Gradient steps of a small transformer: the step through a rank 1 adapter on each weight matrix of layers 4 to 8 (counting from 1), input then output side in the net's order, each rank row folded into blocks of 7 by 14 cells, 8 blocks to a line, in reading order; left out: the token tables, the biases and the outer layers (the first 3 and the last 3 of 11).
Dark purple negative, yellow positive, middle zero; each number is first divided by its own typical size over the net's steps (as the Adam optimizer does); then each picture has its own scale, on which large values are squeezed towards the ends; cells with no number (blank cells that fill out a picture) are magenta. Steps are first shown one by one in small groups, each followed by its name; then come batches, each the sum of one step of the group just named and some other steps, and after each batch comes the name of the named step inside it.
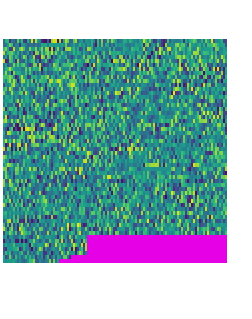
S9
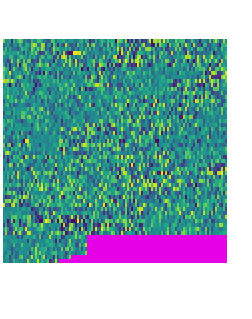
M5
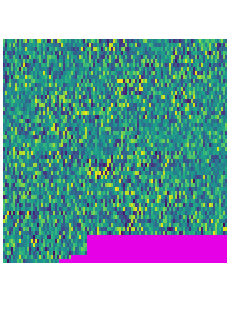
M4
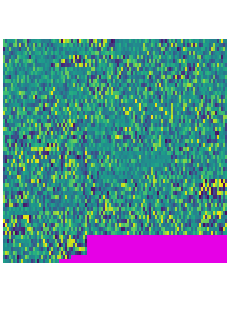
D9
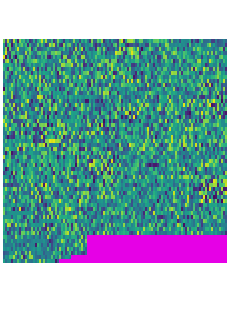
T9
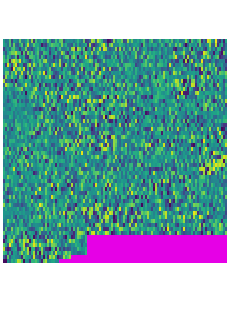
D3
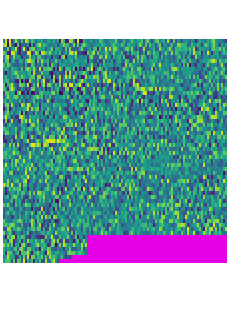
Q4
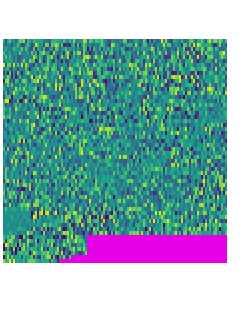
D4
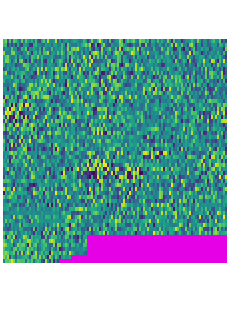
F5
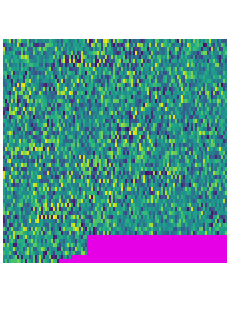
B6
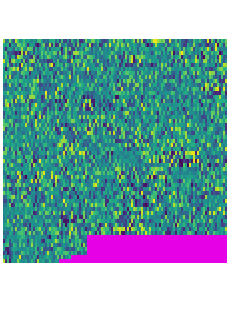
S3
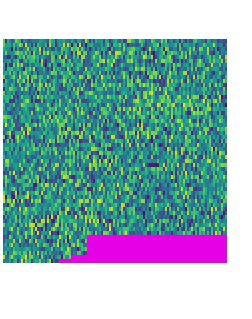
T9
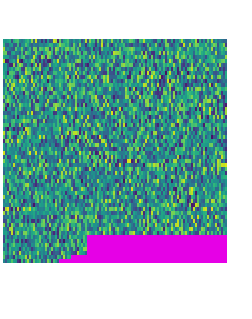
S9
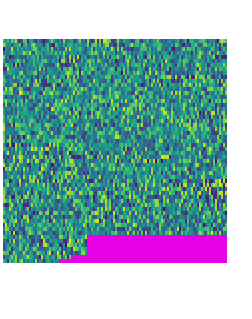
D9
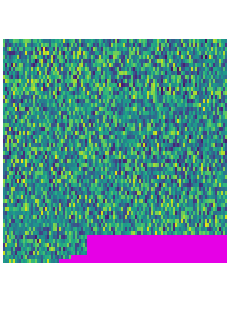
D4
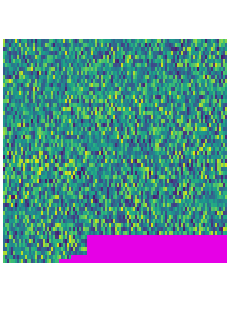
D9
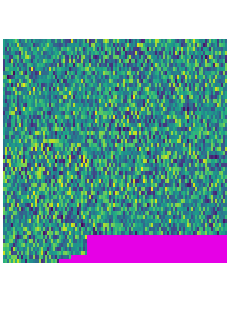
B6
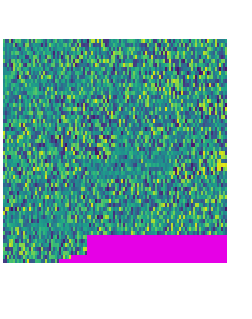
D3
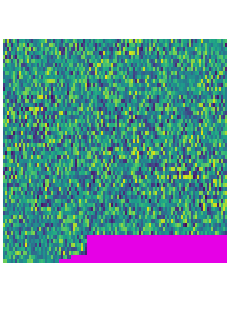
T9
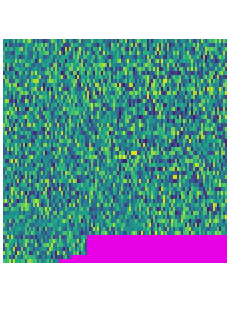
D4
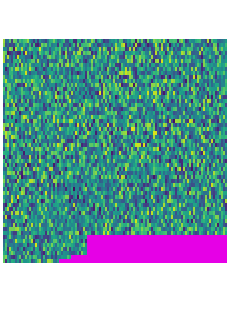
S3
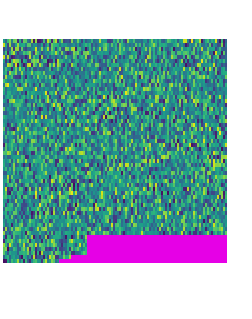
D3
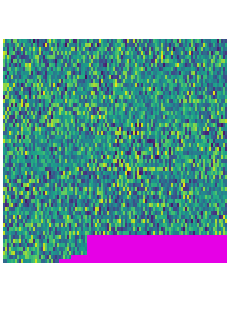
F5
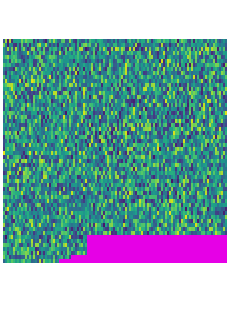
Q4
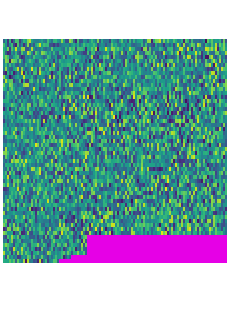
Q4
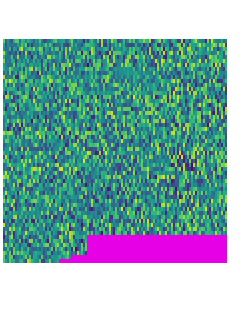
S9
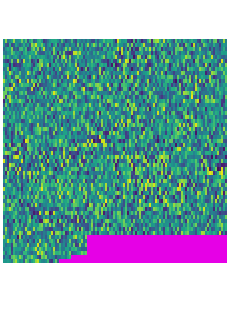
M5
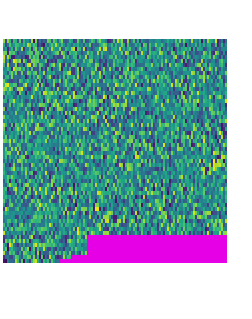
D3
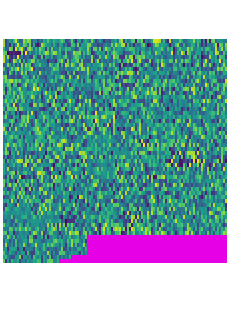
S3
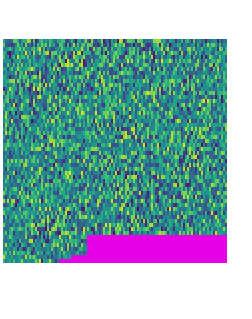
T9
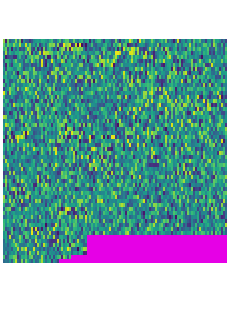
T9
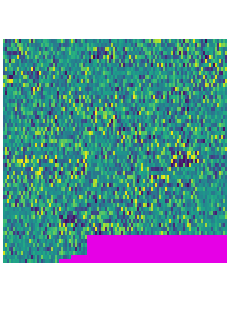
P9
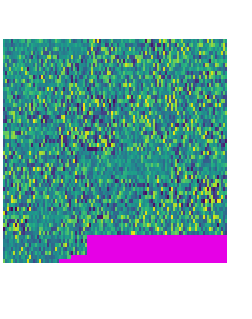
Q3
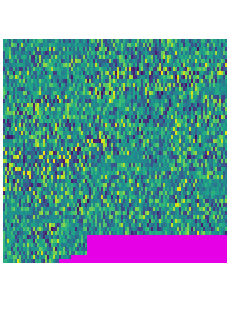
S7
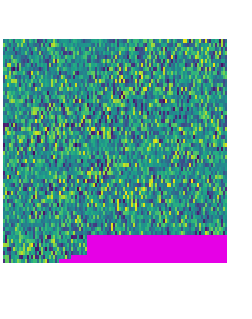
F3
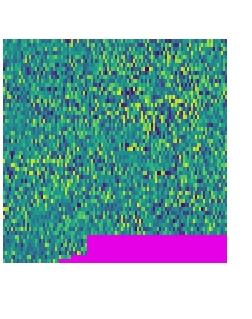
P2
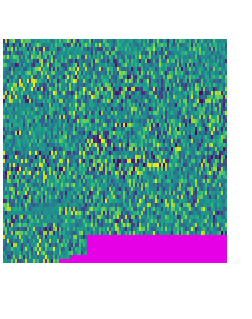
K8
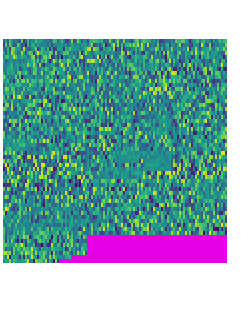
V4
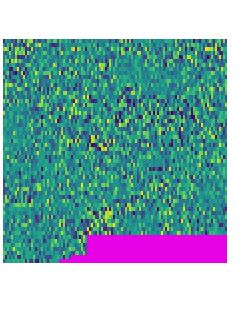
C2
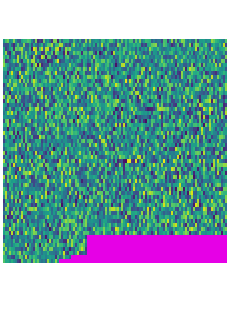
K8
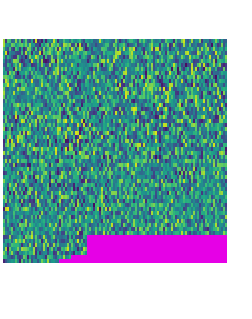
F3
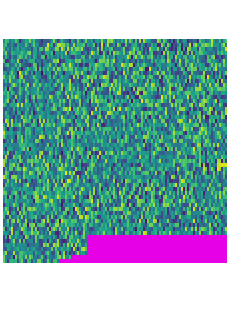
P2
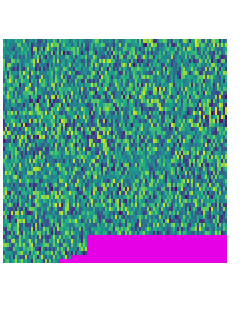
F3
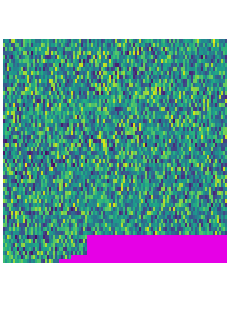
S7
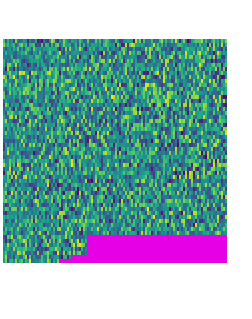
F3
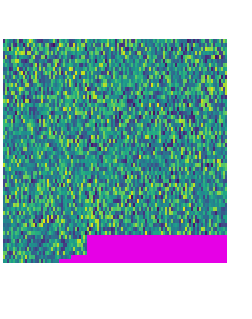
C2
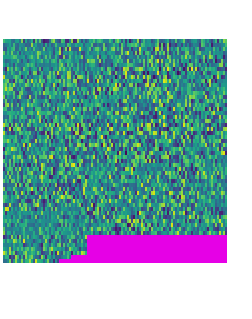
V4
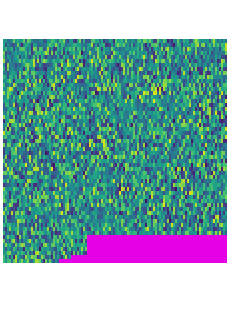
V4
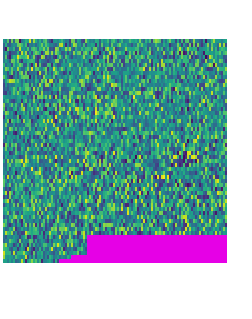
P9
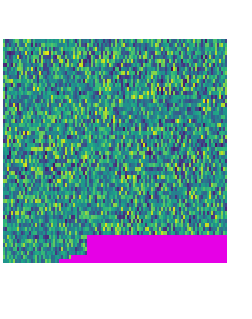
P9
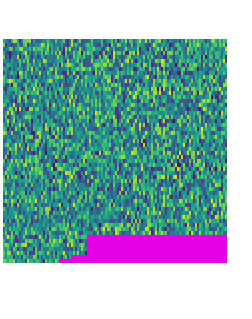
P9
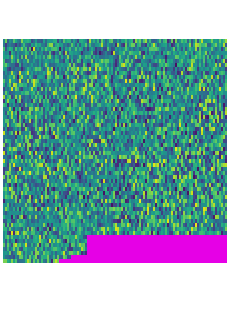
K8
